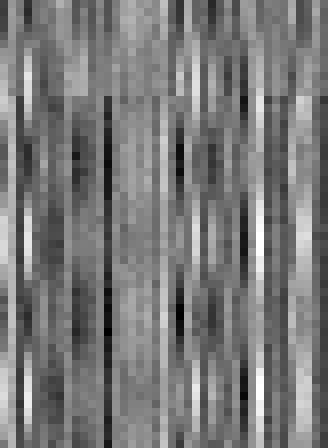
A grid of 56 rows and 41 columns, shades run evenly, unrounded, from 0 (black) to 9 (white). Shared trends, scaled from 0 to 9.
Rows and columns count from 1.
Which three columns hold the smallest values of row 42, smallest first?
14, 23, 10
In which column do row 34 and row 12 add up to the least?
31
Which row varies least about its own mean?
6
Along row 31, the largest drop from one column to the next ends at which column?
34
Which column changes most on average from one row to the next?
4
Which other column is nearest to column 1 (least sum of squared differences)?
25
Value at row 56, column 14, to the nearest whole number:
1
